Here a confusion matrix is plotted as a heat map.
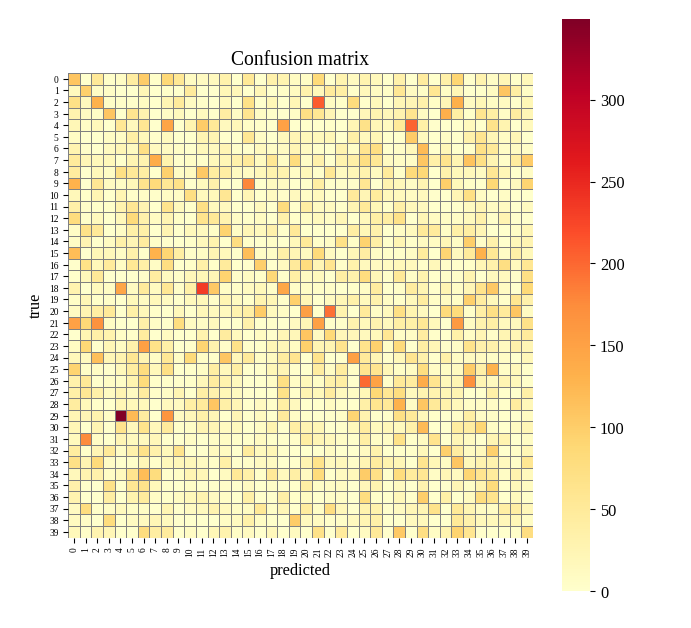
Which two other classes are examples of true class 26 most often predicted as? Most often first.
25, 34
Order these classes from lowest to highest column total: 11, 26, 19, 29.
19, 29, 11, 26
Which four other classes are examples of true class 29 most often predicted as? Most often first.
4, 8, 5, 24
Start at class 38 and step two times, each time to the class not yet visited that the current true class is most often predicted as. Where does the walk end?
34
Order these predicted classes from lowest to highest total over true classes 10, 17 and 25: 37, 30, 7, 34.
37, 7, 30, 34
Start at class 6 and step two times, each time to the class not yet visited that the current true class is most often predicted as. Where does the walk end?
35
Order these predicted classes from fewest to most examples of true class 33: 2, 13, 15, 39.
15, 13, 39, 2
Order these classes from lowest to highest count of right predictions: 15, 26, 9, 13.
9, 13, 15, 26
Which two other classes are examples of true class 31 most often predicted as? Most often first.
1, 28
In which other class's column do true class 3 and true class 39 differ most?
32
